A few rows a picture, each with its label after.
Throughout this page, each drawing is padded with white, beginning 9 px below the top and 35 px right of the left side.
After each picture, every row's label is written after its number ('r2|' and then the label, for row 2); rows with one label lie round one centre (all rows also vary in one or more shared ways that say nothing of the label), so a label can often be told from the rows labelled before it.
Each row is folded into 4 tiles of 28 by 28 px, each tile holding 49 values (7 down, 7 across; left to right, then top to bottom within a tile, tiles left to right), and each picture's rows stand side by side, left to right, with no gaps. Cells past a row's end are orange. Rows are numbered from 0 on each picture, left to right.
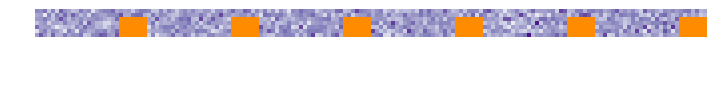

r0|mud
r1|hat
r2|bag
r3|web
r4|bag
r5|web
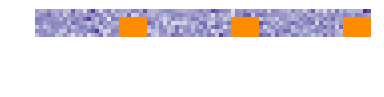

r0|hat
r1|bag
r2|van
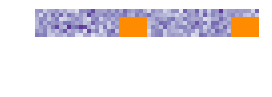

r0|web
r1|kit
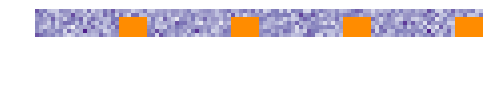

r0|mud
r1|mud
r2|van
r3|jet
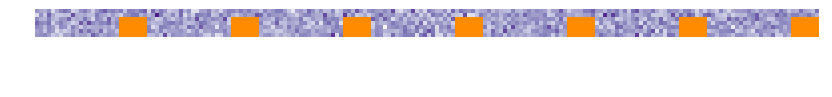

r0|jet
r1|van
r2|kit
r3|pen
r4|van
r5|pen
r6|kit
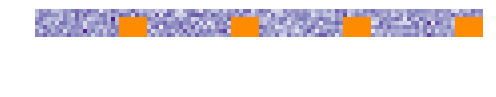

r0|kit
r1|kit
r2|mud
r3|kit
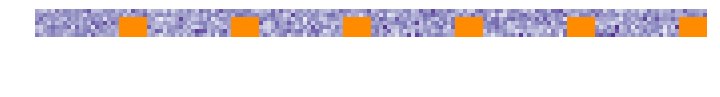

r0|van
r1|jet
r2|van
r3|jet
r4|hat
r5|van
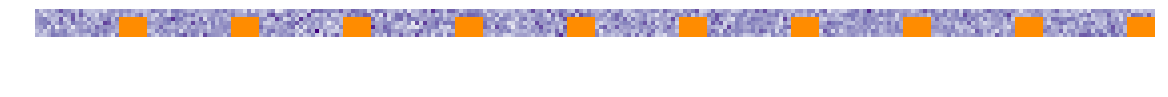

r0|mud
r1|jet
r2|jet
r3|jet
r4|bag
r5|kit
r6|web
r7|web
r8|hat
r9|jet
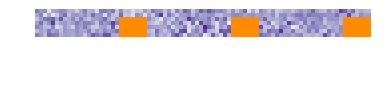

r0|mud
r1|kit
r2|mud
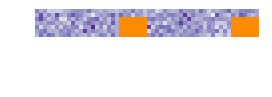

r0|mud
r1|van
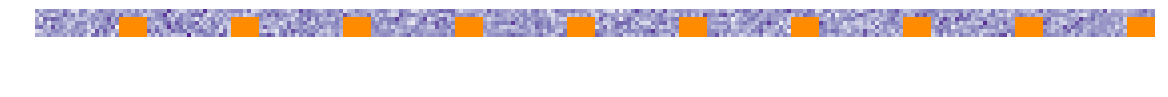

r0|mud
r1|jet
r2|kit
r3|jet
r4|jet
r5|web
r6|web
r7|jet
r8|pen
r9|kit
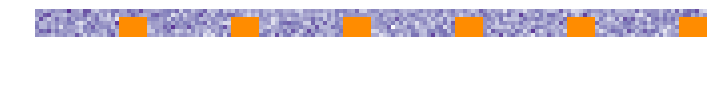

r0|bag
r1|pen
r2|mud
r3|bag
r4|mud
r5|kit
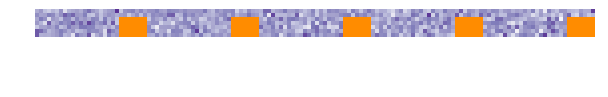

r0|web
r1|mud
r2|jet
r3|kit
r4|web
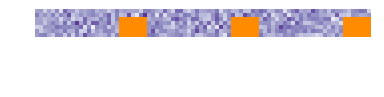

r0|van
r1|web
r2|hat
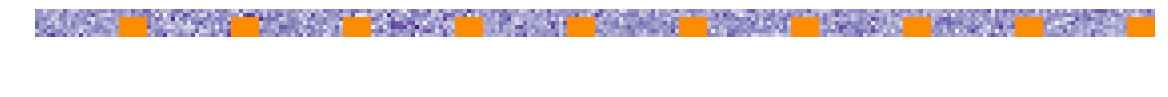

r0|van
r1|mud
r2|pen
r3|hat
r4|bag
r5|web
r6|kit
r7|hat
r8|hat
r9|van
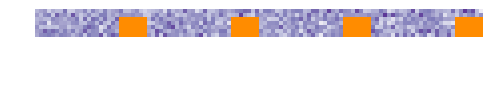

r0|mud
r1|pen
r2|kit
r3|jet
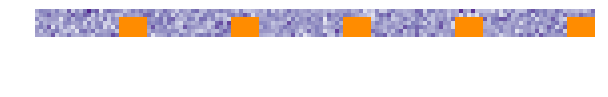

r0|jet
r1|bag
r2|mud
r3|web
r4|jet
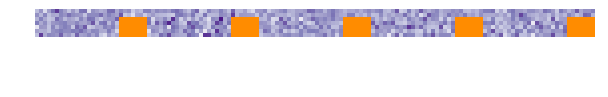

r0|mud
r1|mud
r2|hat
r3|bag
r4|mud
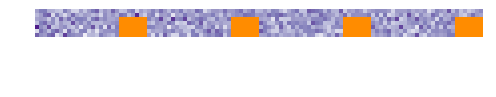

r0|mud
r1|pen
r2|web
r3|mud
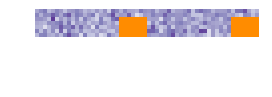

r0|pen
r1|web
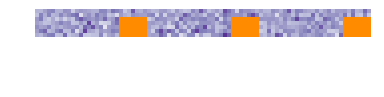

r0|mud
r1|mud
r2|pen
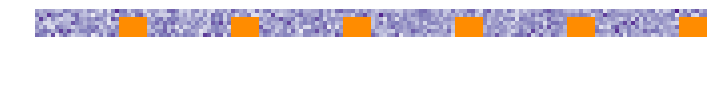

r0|mud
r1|mud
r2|jet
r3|web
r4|kit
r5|van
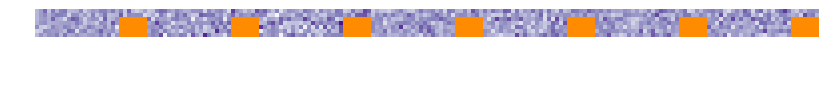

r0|mud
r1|jet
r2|bag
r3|mud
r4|bag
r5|jet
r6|web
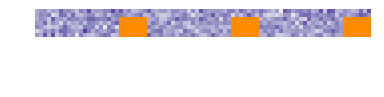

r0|mud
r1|hat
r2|kit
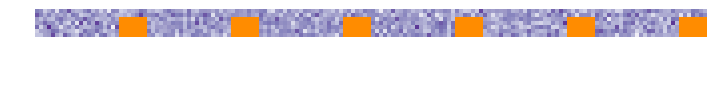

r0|van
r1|van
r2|van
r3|van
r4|mud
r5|web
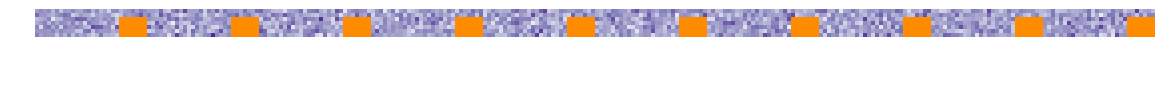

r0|van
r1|kit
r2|web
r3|web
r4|jet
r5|pen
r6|mud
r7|web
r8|mud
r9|mud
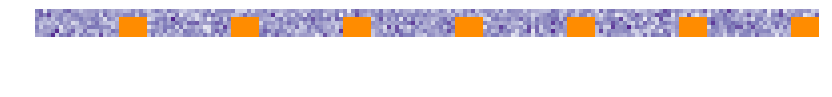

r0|van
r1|jet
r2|hat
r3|mud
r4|web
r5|hat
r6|hat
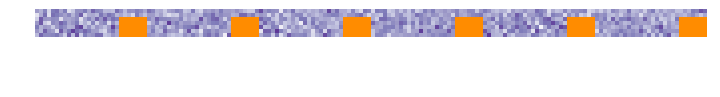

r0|mud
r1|hat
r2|hat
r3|jet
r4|web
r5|pen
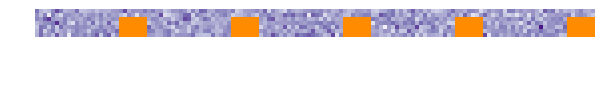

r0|pen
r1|hat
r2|van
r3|pen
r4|kit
